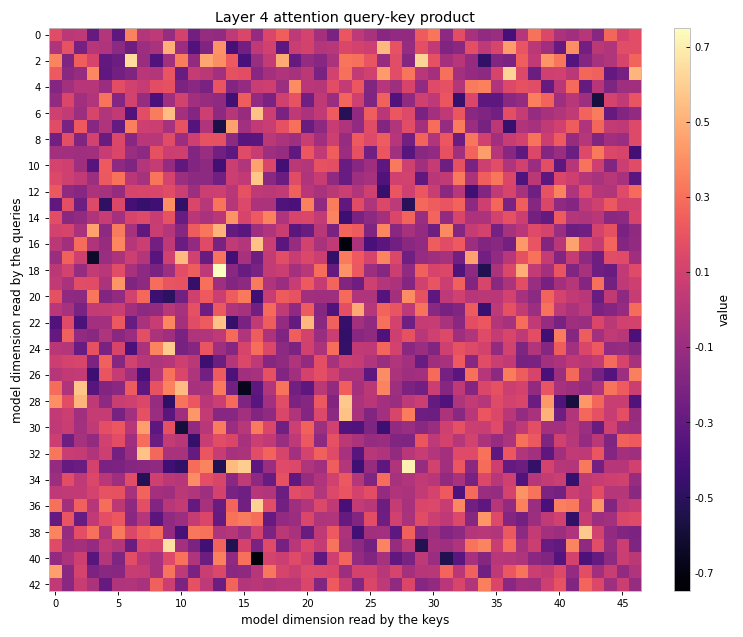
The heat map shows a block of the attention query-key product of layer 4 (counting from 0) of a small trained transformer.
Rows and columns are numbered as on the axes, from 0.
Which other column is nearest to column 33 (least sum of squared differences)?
38
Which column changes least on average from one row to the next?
21
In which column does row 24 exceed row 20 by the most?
9
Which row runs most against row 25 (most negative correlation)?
8
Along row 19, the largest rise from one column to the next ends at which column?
12
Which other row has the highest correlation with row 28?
29
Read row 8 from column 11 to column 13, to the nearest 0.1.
0.1 0.2 0.2
